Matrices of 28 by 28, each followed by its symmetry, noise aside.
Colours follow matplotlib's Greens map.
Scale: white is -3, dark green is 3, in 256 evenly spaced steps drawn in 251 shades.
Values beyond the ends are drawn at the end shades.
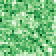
symmetric.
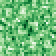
same after a half turn.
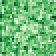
mirrored top to bottom.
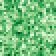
mirrored top to bottom.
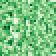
mirrored top to bottom.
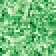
no symmetry.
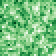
symmetric.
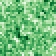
symmetric across the other diagonal.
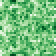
mirrored top to bottom.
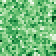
no symmetry.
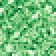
symmetric.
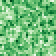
no symmetry.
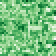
mirrored top to bottom.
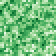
symmetric.
